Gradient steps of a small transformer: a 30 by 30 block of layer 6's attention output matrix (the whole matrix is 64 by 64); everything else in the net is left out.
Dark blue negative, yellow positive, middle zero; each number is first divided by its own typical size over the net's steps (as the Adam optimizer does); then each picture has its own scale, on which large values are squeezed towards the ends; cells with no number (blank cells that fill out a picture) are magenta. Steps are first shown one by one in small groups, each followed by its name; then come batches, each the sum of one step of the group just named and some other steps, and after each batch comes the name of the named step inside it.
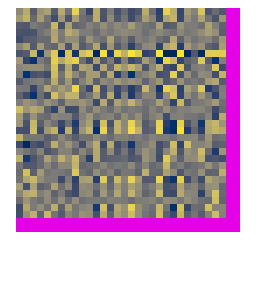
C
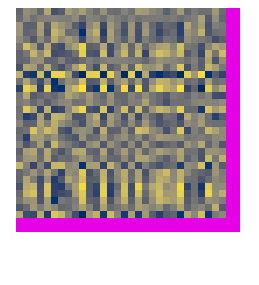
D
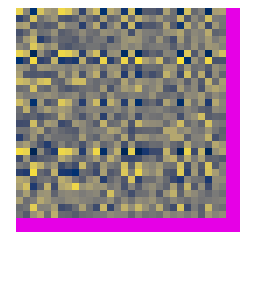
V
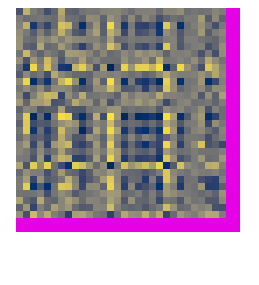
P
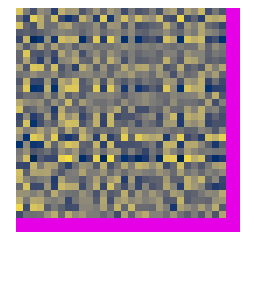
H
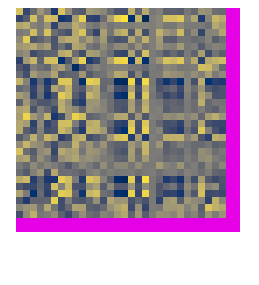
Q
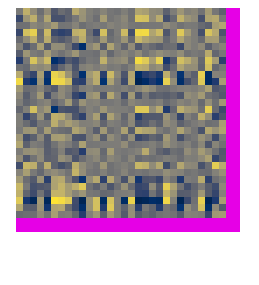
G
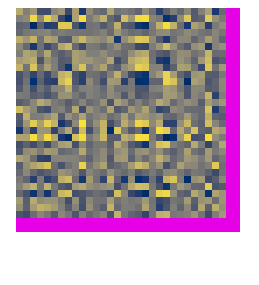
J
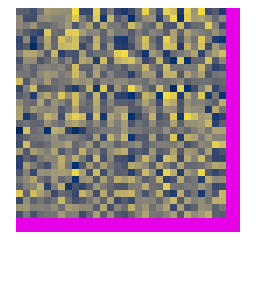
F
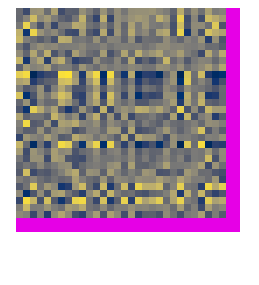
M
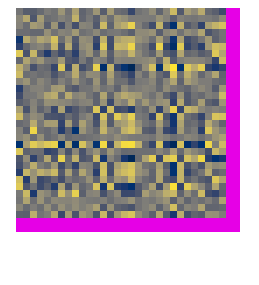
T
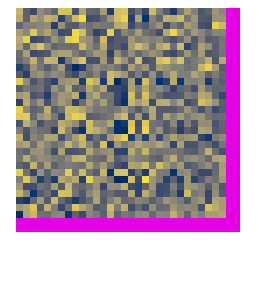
Q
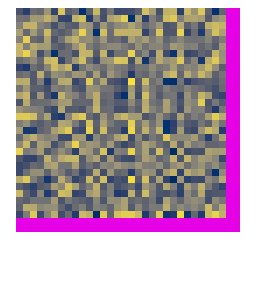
Q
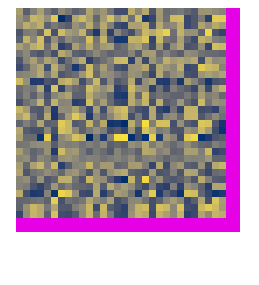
Q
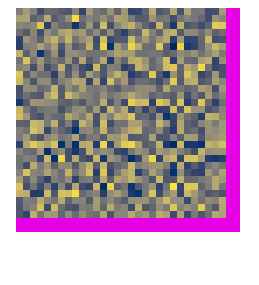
T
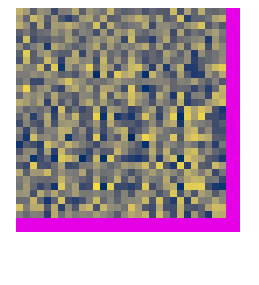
H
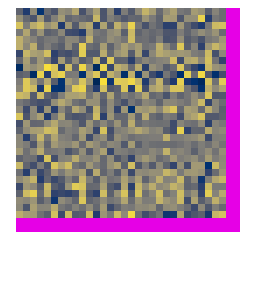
D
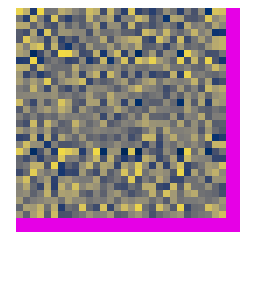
V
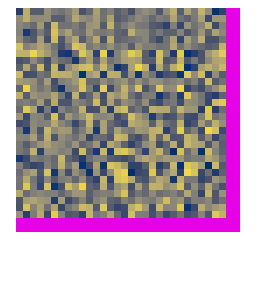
D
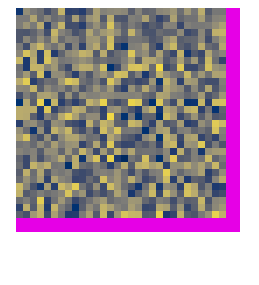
P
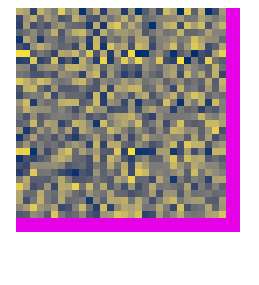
V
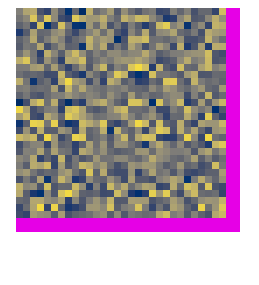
J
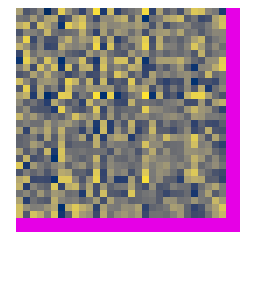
Q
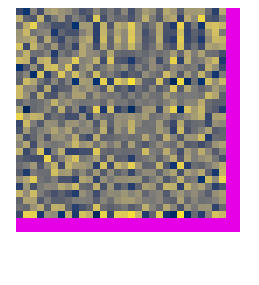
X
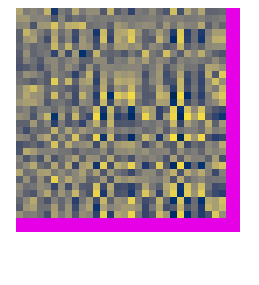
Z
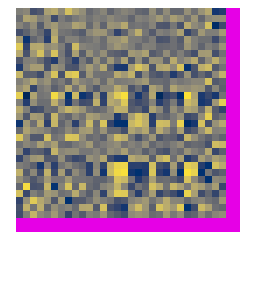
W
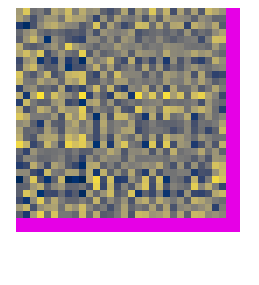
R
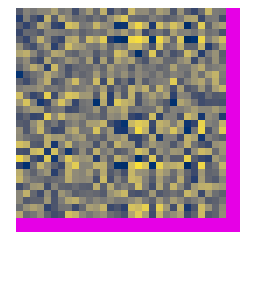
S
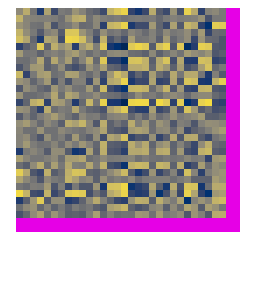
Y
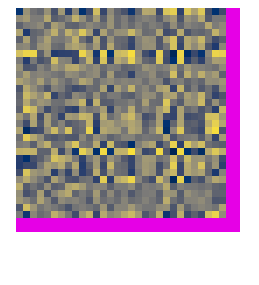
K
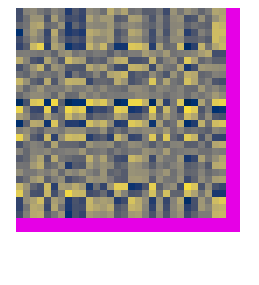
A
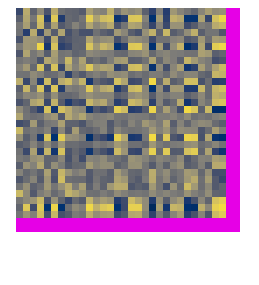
A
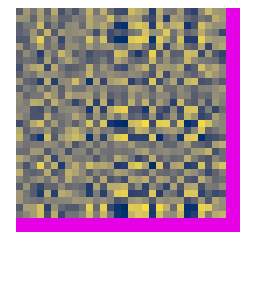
S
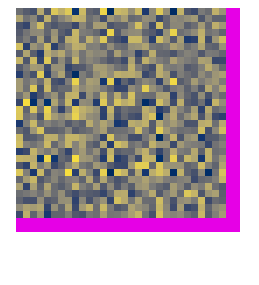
S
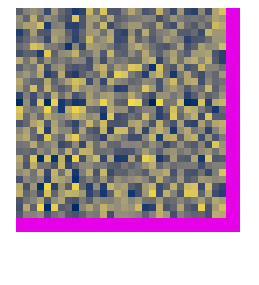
A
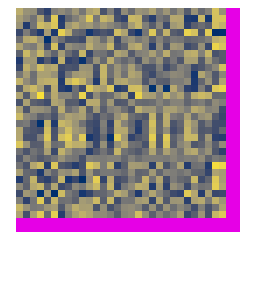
R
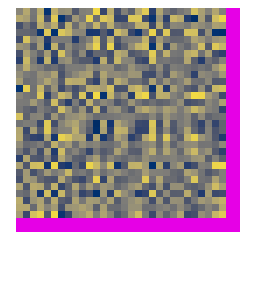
R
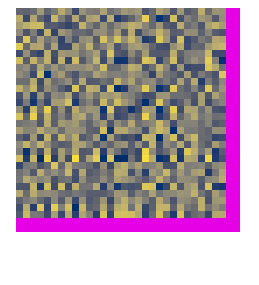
X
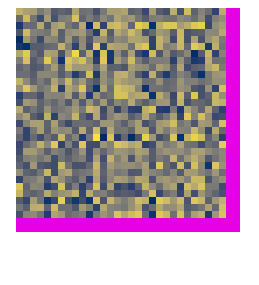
Z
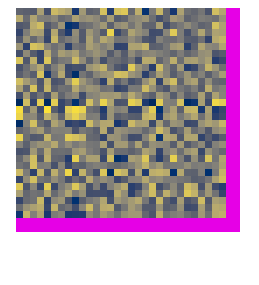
A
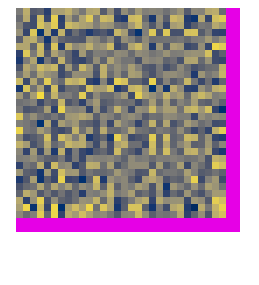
R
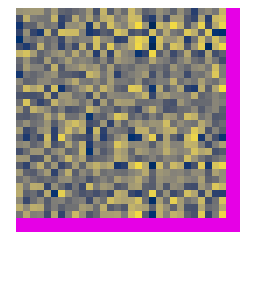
S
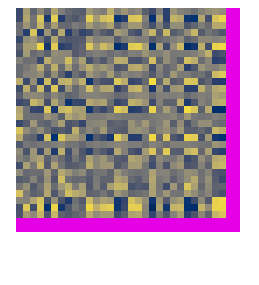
A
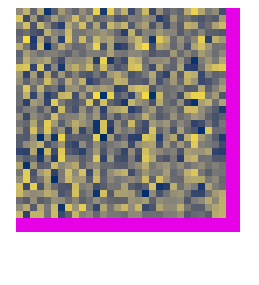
Y
